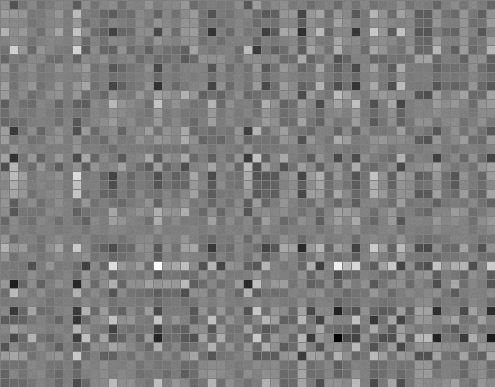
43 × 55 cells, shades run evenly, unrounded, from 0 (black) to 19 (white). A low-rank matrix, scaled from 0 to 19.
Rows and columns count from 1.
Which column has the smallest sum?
34
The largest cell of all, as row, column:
30, 18
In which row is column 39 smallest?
38
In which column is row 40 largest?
9
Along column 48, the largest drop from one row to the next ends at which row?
40
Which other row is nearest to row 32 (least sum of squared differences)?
15
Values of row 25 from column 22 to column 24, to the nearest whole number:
9 9 12
